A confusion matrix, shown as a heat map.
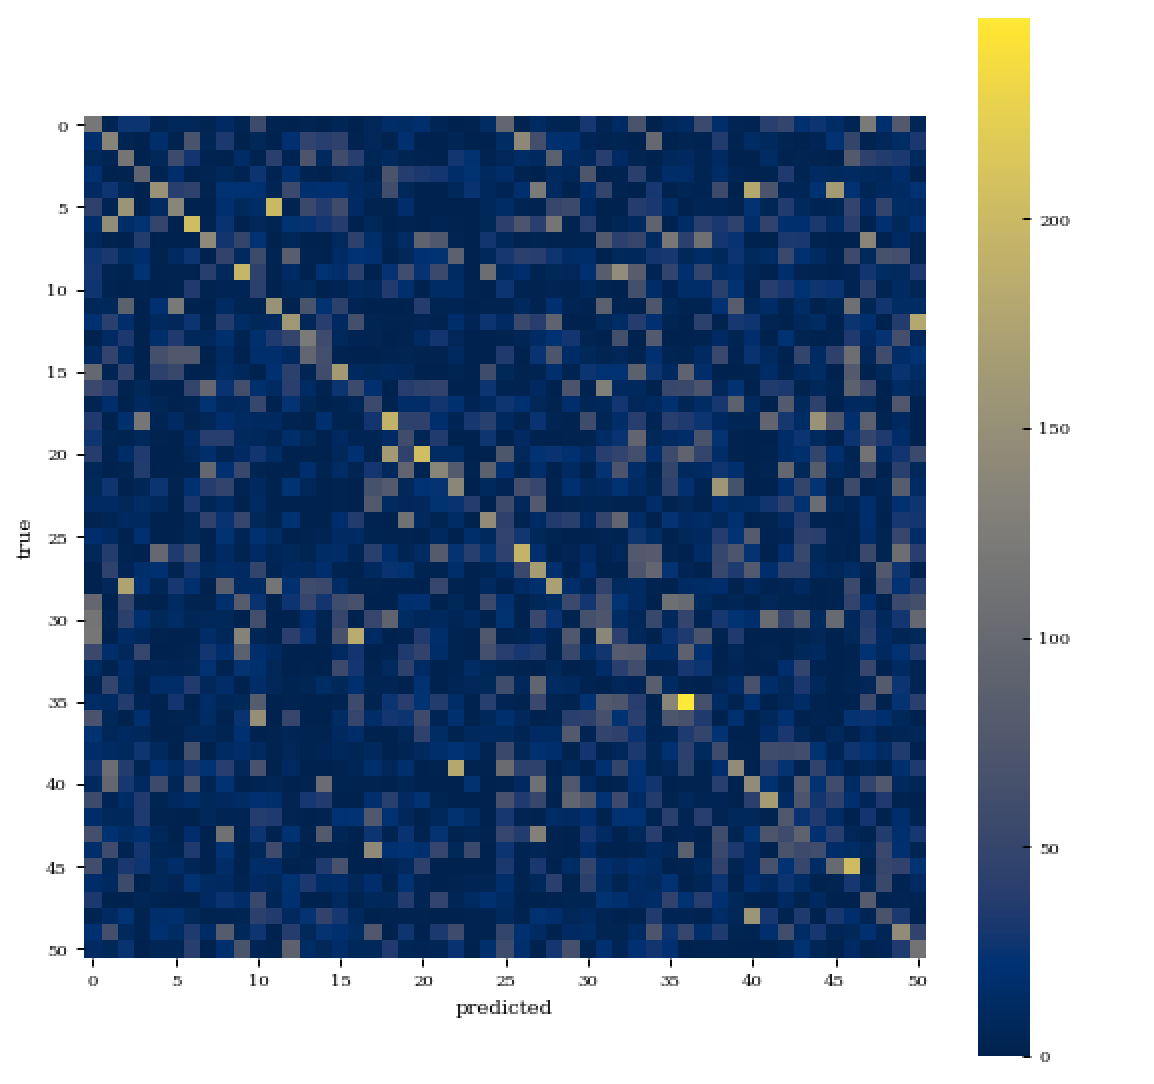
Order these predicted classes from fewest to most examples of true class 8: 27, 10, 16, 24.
24, 16, 27, 10
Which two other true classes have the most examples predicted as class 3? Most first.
18, 32
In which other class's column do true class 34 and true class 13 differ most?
27
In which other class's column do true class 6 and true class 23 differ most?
1
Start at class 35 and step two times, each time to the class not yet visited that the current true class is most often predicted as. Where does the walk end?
10
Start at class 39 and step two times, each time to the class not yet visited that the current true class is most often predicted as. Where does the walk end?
38
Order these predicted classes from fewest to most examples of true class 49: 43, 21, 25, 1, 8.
43, 21, 25, 1, 8
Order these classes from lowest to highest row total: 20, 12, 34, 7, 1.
34, 1, 12, 7, 20
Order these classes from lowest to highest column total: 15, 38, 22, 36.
22, 15, 38, 36
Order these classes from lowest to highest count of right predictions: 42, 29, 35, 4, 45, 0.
29, 42, 45, 0, 35, 4
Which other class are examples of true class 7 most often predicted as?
47
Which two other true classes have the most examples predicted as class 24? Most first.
9, 21
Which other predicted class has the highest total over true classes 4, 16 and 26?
40
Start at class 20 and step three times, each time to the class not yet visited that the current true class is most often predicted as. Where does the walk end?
17
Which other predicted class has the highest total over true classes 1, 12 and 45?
46
